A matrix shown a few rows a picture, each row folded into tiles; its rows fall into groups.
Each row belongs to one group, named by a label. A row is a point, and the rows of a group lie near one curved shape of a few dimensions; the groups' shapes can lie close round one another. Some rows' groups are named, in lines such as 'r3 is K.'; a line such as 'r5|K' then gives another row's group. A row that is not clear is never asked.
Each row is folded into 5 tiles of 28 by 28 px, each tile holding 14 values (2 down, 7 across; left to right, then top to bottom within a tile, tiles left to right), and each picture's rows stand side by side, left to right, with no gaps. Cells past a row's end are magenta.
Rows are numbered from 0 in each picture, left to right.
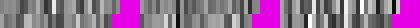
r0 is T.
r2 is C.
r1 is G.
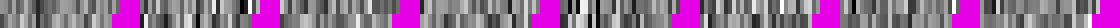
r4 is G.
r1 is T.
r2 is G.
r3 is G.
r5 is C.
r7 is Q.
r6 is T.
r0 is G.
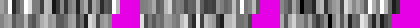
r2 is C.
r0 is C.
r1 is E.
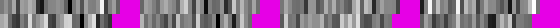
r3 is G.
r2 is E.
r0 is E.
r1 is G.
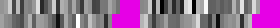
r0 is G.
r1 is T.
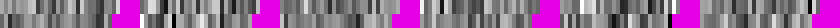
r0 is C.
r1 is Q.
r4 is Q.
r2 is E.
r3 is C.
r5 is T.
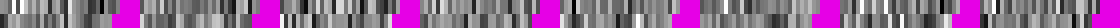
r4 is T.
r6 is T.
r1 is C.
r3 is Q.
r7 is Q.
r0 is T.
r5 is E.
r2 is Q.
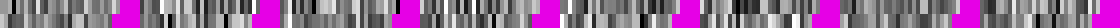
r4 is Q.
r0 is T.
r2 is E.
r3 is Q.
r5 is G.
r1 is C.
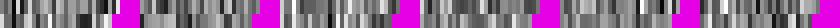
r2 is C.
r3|G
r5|E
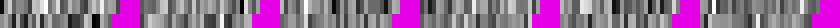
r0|G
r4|C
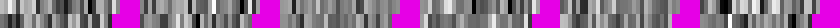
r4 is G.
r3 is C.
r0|Q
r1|T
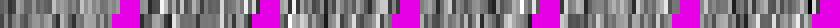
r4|C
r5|T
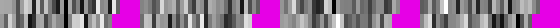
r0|C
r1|T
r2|T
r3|E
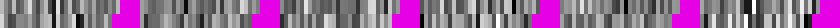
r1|T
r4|C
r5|T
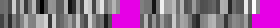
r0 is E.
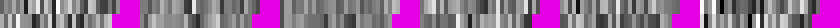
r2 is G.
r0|Q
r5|C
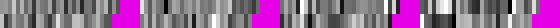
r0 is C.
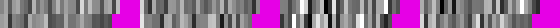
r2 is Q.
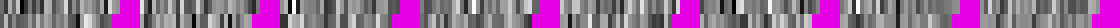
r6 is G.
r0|T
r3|T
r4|C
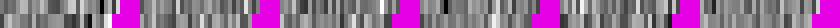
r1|Q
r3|E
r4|Q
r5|Q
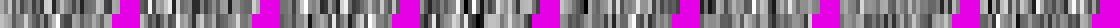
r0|T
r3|T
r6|T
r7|G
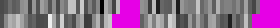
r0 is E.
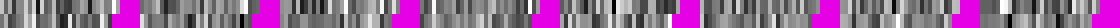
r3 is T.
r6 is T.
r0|Q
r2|T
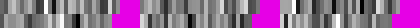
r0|T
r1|C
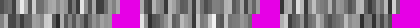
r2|C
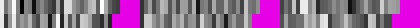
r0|C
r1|E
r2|E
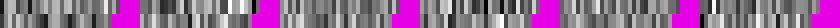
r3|C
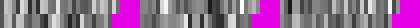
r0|G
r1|E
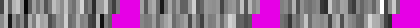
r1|T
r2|E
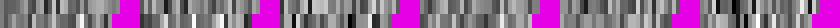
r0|Q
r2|G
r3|Q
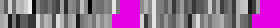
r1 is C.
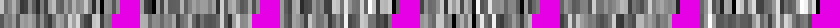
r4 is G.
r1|Q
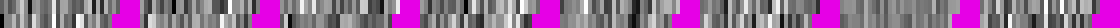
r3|T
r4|E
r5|E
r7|C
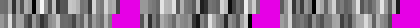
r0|E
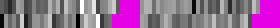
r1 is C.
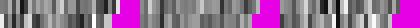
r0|Q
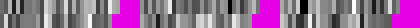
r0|T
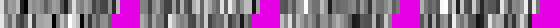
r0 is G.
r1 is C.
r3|Q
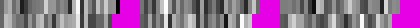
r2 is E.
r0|E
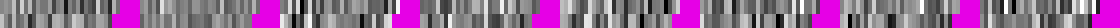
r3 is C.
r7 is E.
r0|C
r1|Q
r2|Q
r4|Q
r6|C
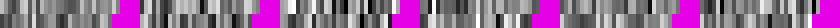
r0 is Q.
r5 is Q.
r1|G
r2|Q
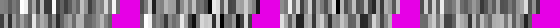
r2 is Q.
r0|Q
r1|E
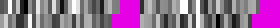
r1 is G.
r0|G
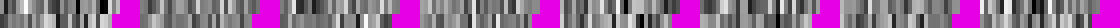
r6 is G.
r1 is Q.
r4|G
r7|C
